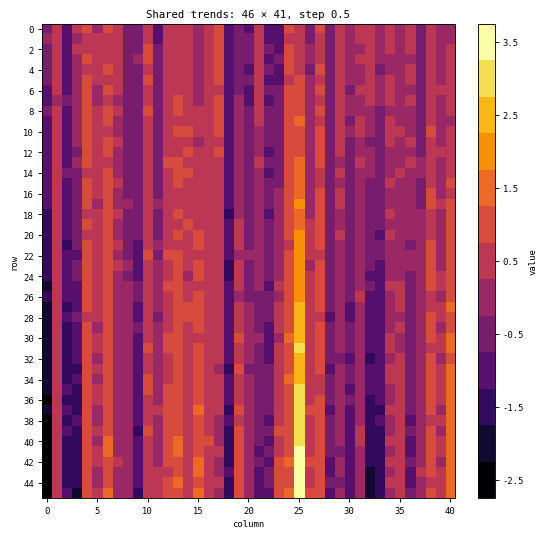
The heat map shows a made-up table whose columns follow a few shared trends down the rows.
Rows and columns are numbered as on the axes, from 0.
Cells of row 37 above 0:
21
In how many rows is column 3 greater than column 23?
13
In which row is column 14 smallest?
24
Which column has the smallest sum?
0
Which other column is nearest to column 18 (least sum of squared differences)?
2
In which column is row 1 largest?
17
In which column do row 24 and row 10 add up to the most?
25
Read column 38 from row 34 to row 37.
1 1 1 1
